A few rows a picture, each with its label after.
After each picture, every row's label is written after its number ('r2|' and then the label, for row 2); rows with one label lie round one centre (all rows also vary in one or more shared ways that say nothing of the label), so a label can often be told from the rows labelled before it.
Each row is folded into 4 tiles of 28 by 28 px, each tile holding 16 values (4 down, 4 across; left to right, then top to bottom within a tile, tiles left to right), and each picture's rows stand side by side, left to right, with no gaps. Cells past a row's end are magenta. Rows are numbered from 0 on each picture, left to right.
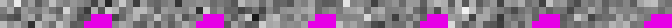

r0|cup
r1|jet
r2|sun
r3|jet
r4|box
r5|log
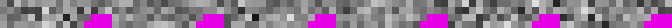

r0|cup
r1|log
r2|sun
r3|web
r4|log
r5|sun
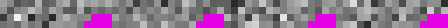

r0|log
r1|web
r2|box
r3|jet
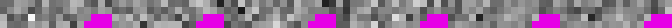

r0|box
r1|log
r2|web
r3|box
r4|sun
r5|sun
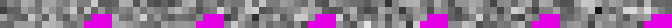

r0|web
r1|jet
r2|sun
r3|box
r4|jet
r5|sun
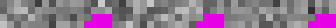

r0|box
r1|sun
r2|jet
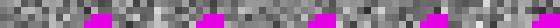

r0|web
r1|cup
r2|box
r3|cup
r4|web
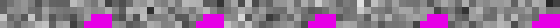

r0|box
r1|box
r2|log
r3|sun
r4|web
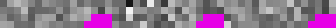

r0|sun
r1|box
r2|cup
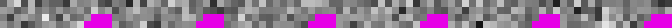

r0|jet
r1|web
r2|log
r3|web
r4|cup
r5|cup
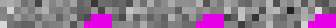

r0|cup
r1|box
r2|box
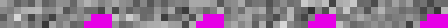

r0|log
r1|log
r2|log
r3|cup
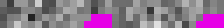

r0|sun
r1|box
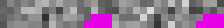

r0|web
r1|web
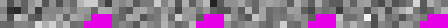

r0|log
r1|web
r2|web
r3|jet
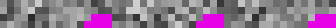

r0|sun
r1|box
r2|sun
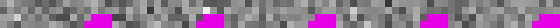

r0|log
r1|box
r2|jet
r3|box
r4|box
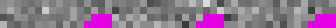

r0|cup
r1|log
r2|jet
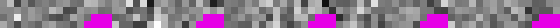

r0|log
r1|cup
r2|web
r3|sun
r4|cup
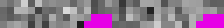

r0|sun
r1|box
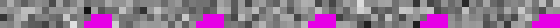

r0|jet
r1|cup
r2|box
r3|sun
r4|jet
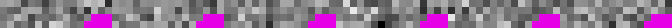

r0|log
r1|cup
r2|log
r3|jet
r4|web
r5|box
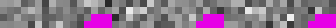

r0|log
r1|box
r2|web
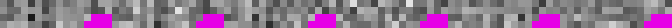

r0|sun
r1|sun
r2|sun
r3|web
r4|box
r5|log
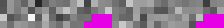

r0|jet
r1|sun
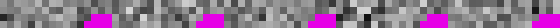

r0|cup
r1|box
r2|cup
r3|sun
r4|jet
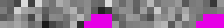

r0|sun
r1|cup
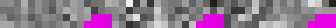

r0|sun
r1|cup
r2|log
